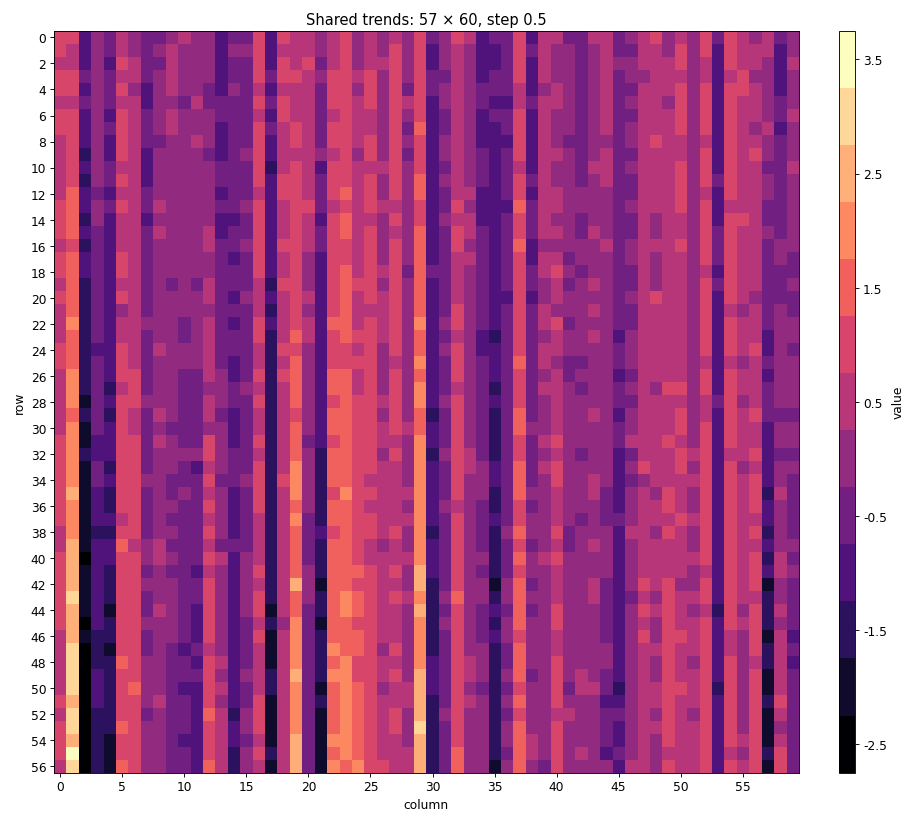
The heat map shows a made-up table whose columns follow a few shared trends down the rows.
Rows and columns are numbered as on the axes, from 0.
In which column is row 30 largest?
1
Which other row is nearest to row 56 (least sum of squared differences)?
54
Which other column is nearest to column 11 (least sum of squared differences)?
10
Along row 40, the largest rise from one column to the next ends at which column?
22
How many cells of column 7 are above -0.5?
15
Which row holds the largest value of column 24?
56
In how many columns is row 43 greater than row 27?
18
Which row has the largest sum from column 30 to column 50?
33
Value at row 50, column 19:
2
